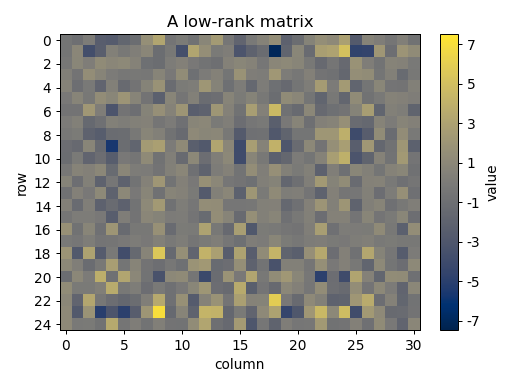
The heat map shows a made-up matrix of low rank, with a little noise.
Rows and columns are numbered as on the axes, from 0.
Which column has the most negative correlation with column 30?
16
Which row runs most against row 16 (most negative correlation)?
13
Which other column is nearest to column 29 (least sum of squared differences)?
14
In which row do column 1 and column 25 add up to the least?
23
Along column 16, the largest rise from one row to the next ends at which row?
20
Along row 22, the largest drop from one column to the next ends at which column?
19
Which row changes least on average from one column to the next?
17
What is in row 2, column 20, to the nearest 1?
1
